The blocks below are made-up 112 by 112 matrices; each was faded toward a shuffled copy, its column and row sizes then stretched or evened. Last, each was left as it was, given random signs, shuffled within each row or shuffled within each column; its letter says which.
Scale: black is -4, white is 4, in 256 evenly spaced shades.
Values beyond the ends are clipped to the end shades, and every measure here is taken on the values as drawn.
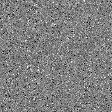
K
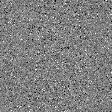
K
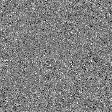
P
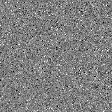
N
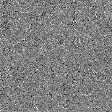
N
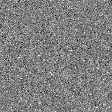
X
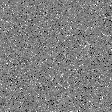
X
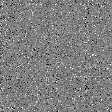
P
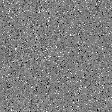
P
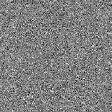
N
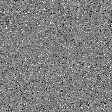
X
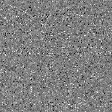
P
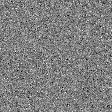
X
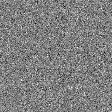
K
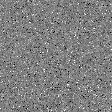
X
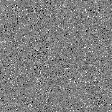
P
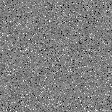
X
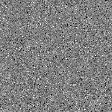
P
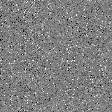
K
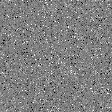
P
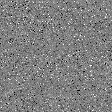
X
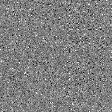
N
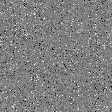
K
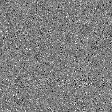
P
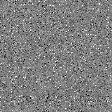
P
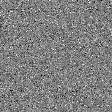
X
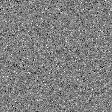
X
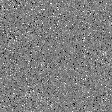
K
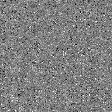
N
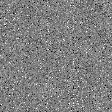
K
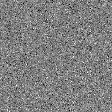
K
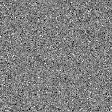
N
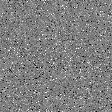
X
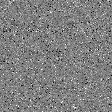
X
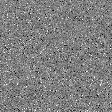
X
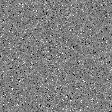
K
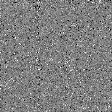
P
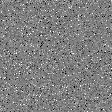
X
